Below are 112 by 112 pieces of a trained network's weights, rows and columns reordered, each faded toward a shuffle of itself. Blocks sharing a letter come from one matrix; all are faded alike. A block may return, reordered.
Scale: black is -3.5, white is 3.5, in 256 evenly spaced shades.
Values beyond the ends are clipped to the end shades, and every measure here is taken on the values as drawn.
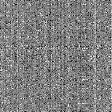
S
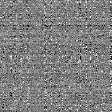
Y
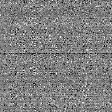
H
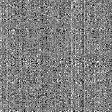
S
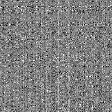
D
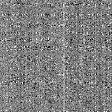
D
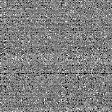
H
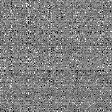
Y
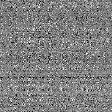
Y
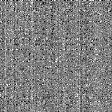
S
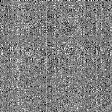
D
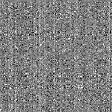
D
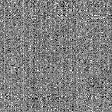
D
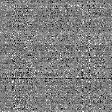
H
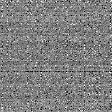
H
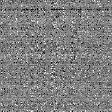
H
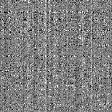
S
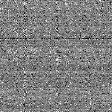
H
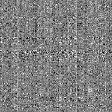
D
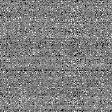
Y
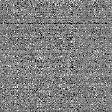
H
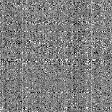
S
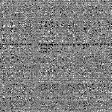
H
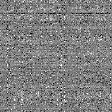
H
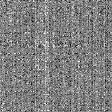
S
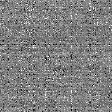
Y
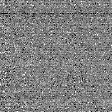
H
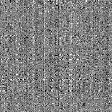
S
